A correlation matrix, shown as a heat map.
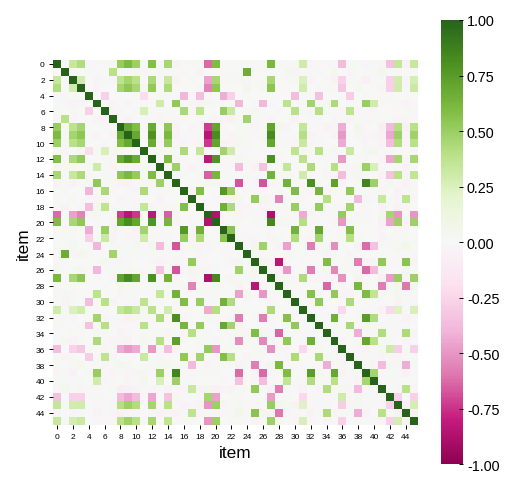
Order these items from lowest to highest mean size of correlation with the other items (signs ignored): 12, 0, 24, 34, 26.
24, 34, 26, 0, 12
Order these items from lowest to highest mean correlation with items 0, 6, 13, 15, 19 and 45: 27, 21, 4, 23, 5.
23, 4, 27, 21, 5
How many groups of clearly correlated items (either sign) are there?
5
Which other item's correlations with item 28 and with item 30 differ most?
25
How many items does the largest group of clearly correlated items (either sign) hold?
16
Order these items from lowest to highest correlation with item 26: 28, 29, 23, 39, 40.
39, 29, 40, 28, 23
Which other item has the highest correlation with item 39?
15
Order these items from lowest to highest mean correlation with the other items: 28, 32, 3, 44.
28, 44, 32, 3
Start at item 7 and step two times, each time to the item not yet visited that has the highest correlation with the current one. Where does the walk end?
1
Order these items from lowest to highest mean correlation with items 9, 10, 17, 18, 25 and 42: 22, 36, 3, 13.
36, 13, 22, 3
